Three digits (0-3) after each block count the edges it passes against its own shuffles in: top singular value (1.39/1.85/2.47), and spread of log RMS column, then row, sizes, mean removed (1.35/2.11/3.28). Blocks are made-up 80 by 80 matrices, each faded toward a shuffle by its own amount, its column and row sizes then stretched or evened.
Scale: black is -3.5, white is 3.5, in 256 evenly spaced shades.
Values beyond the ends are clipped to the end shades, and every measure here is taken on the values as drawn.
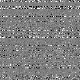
2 1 3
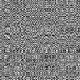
3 2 2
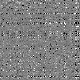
2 2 2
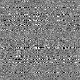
2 1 3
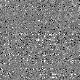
0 1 2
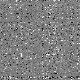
0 2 2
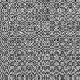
3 1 0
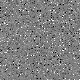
0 1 1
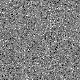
0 1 0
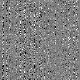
0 3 0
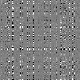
3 3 2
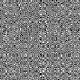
3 2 0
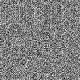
2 0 0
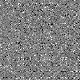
2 1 1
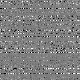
2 1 3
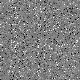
0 1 0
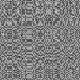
3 0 1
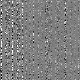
2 3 0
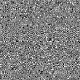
2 0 2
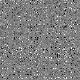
0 2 2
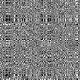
3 2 2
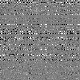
2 1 3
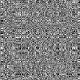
3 2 2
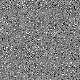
0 1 1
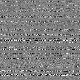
2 0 3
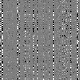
3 3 1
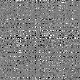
0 2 3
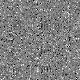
1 1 0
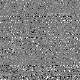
1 0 3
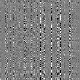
3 3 1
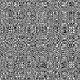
3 1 2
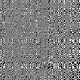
3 3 2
